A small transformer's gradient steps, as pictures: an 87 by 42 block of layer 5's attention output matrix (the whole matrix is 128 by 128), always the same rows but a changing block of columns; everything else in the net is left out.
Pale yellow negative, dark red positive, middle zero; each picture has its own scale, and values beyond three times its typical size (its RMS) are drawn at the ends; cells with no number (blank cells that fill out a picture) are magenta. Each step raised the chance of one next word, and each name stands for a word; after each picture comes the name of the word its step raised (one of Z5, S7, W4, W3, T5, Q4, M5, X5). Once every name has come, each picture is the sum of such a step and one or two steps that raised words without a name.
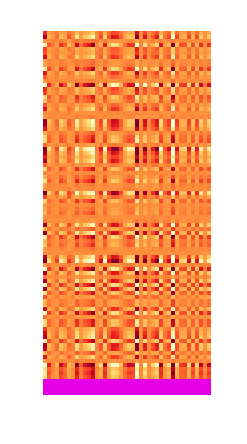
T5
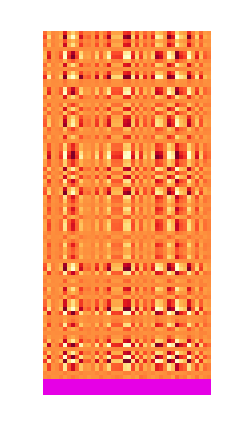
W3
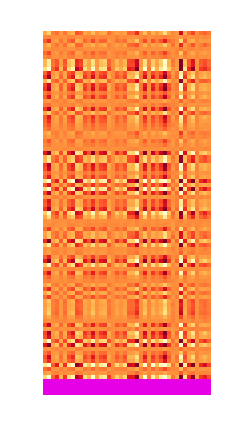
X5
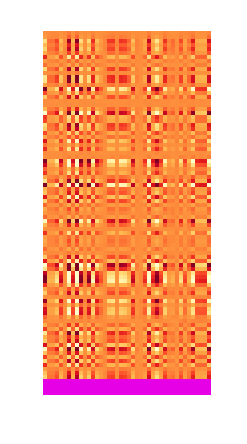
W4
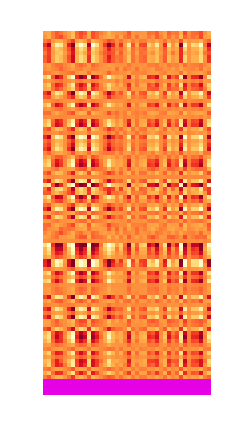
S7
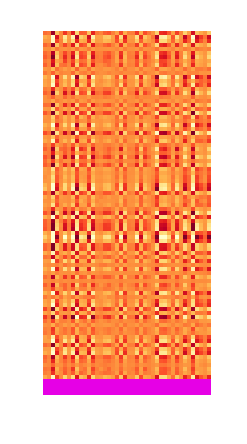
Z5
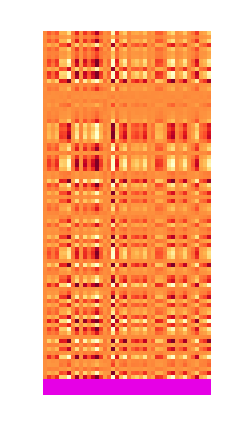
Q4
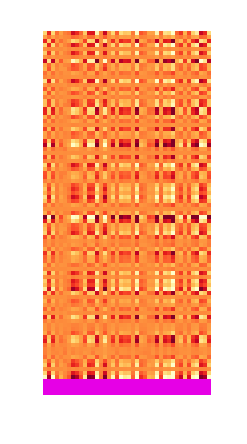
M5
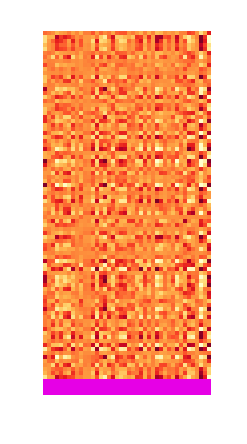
W4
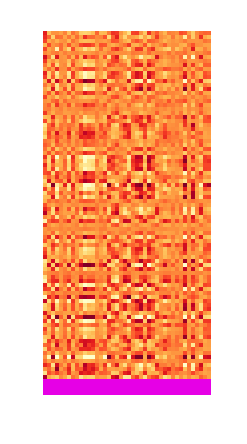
Q4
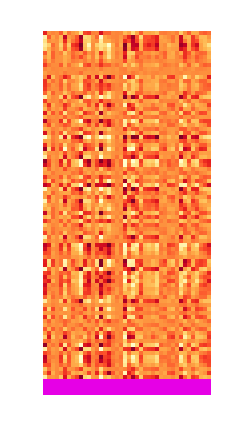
S7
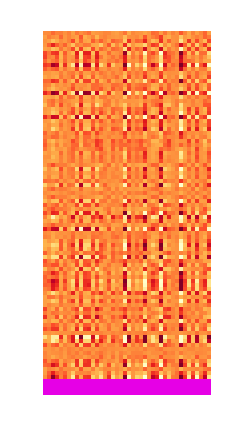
M5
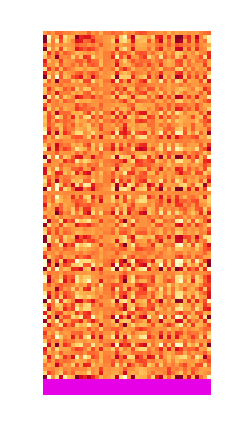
Q4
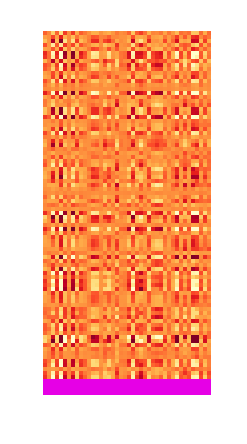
M5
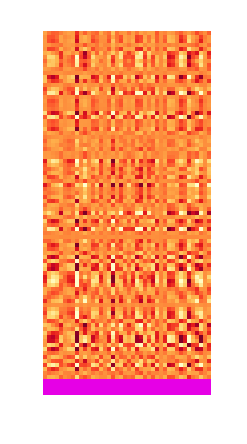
W4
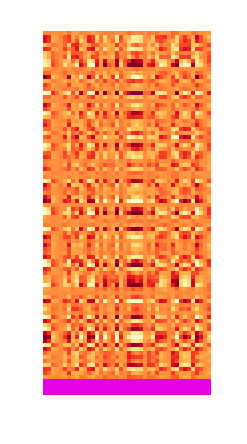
S7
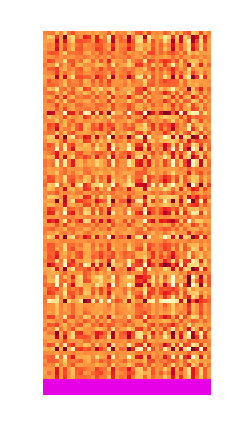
W4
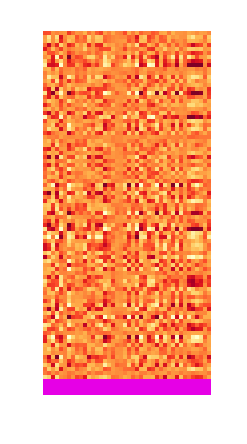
Z5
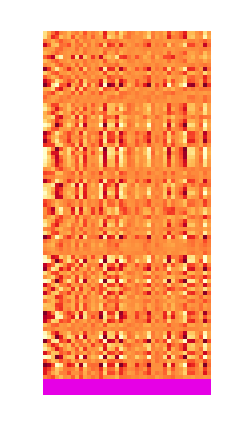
T5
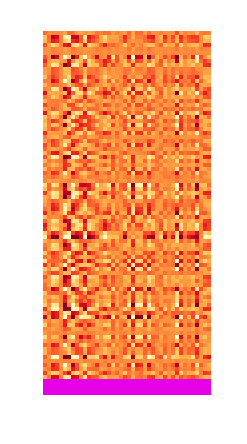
Z5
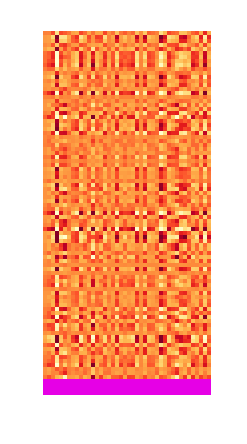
Z5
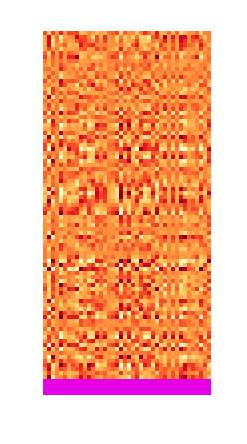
T5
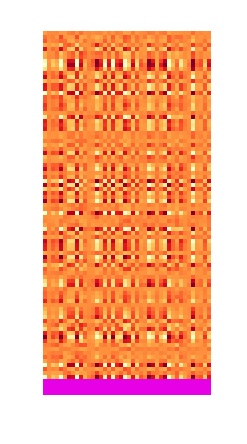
X5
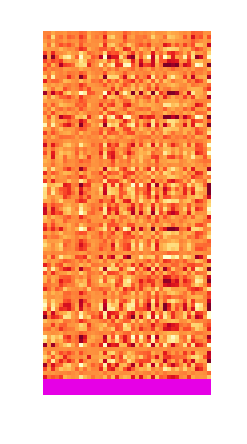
W3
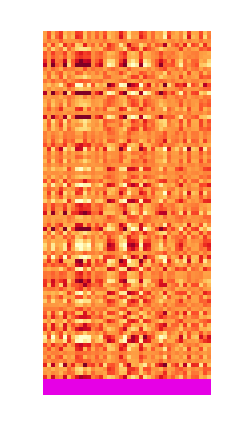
T5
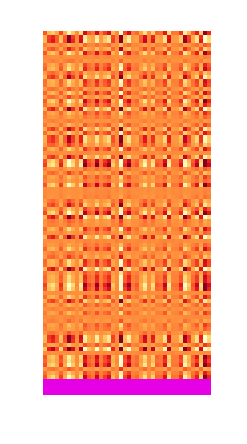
M5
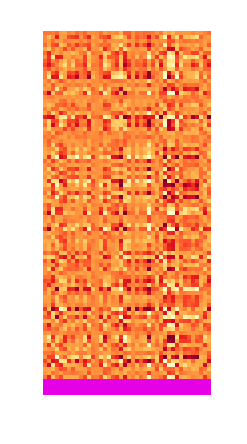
W3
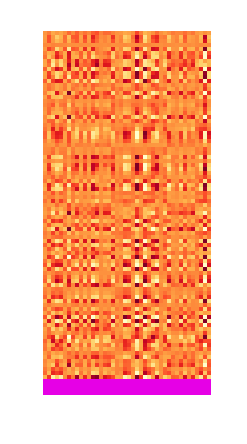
Q4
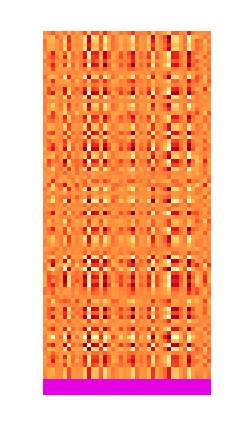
W4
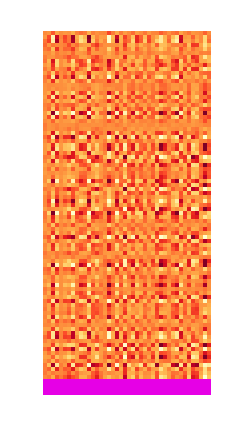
X5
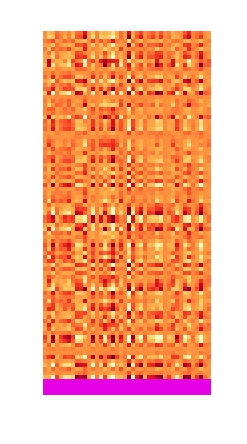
M5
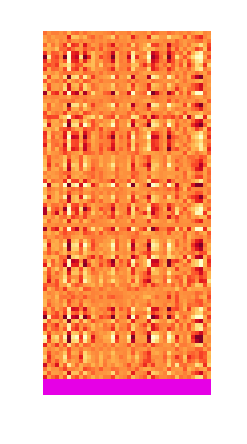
S7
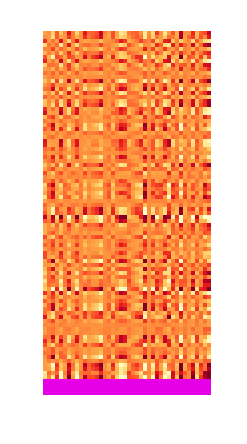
M5
